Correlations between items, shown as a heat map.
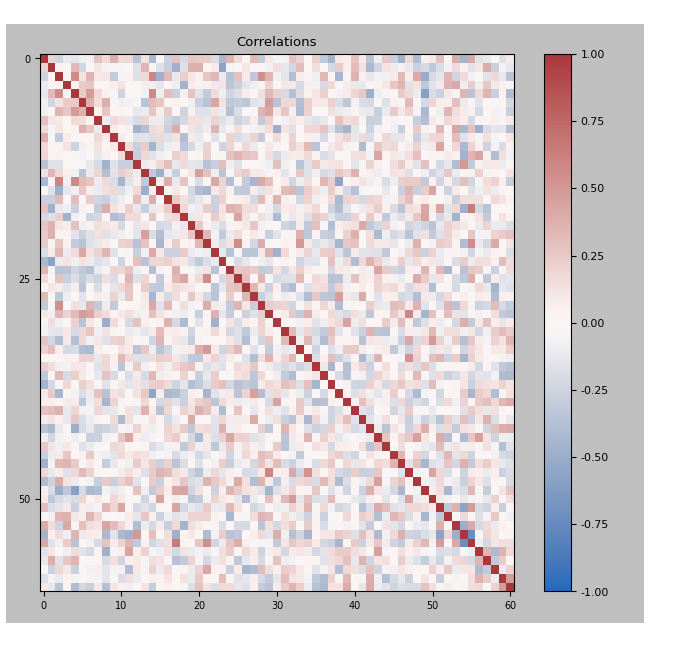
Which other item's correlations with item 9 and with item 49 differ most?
18
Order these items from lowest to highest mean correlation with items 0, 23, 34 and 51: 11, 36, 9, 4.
4, 36, 11, 9
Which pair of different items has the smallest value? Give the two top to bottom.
54, 55
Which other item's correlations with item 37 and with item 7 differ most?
0
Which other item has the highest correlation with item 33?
21
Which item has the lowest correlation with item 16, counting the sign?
38
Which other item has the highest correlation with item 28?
2
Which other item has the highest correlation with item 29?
47
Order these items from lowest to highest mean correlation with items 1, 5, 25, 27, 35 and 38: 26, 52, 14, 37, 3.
37, 14, 3, 52, 26
